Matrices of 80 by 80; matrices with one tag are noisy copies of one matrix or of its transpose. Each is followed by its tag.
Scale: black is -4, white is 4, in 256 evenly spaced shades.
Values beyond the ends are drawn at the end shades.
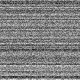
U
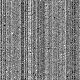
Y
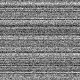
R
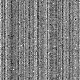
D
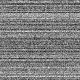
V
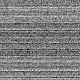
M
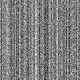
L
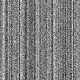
R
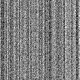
U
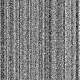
U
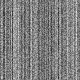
V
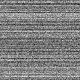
V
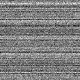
R
